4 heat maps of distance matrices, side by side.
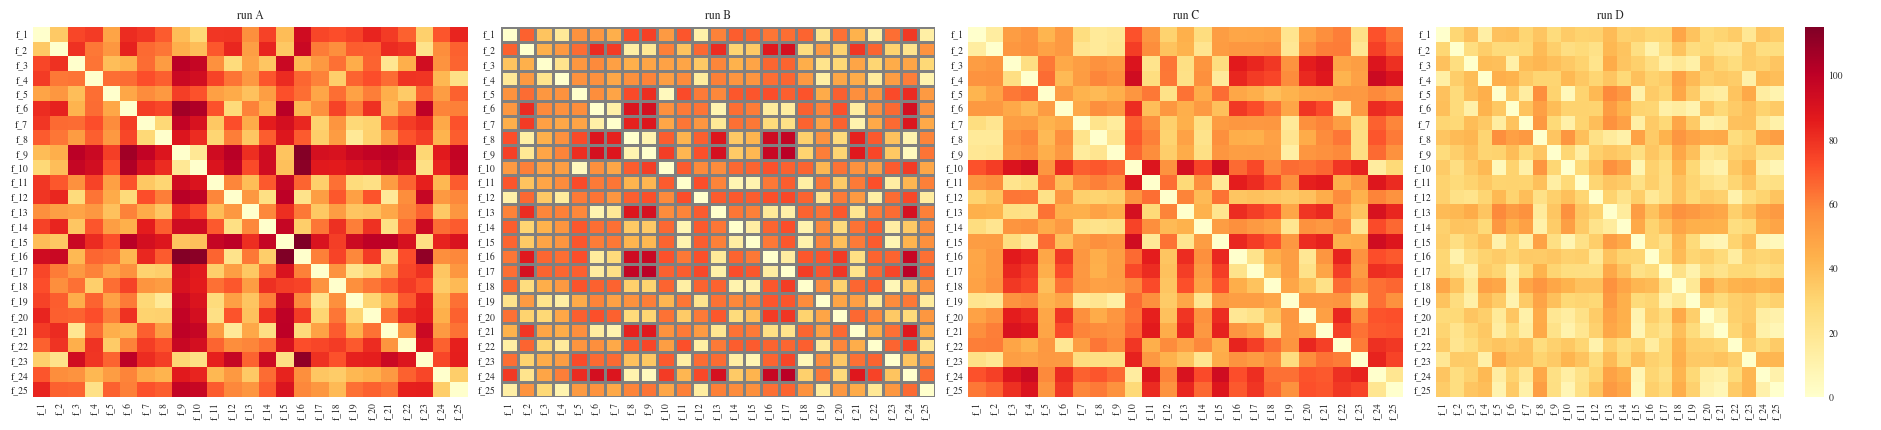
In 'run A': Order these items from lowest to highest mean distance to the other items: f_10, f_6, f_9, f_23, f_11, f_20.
f_11, f_20, f_6, f_23, f_10, f_9
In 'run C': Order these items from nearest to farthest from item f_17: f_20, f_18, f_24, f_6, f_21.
f_20, f_18, f_21, f_6, f_24
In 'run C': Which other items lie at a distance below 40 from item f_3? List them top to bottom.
f_4, f_11, f_13, f_15
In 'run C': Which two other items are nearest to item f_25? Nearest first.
f_24, f_10
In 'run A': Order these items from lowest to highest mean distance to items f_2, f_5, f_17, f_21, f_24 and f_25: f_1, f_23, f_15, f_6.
f_6, f_1, f_23, f_15
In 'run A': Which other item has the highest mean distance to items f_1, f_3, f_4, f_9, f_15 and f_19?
f_16
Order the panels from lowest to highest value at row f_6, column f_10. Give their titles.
run D, run B, run C, run A
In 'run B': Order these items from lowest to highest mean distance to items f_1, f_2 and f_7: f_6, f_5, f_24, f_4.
f_4, f_6, f_5, f_24
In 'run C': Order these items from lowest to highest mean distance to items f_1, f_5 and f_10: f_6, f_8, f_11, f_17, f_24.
f_8, f_24, f_17, f_6, f_11
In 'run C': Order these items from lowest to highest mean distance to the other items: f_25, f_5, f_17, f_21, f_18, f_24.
f_5, f_18, f_17, f_21, f_25, f_24
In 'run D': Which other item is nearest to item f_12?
f_22
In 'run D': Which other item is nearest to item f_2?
f_16
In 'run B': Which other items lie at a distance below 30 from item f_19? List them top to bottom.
f_1, f_3, f_4, f_12, f_22, f_25
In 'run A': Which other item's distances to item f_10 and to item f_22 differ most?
f_9
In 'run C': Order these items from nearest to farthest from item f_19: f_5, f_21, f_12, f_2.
f_2, f_12, f_5, f_21
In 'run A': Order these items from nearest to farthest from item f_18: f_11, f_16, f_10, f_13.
f_13, f_11, f_16, f_10
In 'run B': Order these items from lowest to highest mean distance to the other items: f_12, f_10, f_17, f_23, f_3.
f_3, f_23, f_12, f_10, f_17
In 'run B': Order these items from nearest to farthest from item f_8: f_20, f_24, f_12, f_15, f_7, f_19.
f_24, f_20, f_15, f_19, f_12, f_7
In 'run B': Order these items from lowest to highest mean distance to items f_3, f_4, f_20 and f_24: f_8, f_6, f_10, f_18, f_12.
f_8, f_18, f_12, f_10, f_6
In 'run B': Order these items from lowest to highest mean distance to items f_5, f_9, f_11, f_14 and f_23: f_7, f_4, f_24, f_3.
f_24, f_3, f_4, f_7
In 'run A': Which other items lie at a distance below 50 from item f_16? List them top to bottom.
f_3, f_6, f_12, f_14, f_21
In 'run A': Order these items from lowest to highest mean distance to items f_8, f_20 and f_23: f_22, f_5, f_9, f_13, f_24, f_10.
f_13, f_24, f_5, f_10, f_9, f_22
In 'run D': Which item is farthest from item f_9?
f_18
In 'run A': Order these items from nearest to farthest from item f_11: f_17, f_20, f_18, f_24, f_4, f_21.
f_20, f_17, f_24, f_21, f_18, f_4
